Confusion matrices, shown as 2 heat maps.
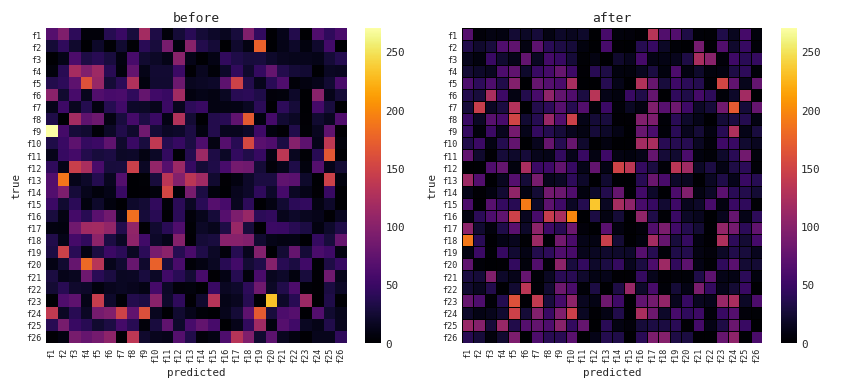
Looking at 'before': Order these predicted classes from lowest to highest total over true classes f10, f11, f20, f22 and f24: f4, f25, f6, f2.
f2, f6, f4, f25
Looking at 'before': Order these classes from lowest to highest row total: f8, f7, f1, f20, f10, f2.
f7, f2, f1, f8, f20, f10
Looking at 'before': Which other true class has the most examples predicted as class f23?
f10
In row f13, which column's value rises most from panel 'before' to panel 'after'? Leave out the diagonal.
f17
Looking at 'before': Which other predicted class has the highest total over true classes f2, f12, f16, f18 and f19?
f8
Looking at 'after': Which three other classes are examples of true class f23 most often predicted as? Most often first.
f5, f7, f24
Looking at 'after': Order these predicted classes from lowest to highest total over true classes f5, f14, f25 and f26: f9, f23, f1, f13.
f13, f1, f9, f23
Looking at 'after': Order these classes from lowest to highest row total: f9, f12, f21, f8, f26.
f21, f9, f26, f8, f12
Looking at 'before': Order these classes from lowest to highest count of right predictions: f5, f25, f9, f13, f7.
f25, f7, f9, f5, f13
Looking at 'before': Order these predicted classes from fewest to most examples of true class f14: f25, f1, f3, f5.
f5, f3, f25, f1
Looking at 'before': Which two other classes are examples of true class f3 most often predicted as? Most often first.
f12, f8
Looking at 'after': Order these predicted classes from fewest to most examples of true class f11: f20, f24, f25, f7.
f7, f24, f20, f25
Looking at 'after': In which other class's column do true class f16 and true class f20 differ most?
f10
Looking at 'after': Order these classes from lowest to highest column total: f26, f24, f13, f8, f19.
f26, f13, f19, f8, f24
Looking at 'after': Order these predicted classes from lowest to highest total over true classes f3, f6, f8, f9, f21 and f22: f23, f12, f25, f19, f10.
f23, f19, f12, f25, f10
